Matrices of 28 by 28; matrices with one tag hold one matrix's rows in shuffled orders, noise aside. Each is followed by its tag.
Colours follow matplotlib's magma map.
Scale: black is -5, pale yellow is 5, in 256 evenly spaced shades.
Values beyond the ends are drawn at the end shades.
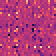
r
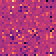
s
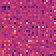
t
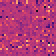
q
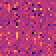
r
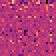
s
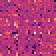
r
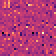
t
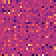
t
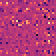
q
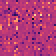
r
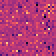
q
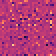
s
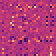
s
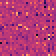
q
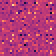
s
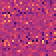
t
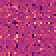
r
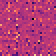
r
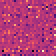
t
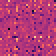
r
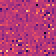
q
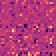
s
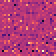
t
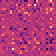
s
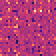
r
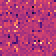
r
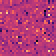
q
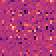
s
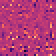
s
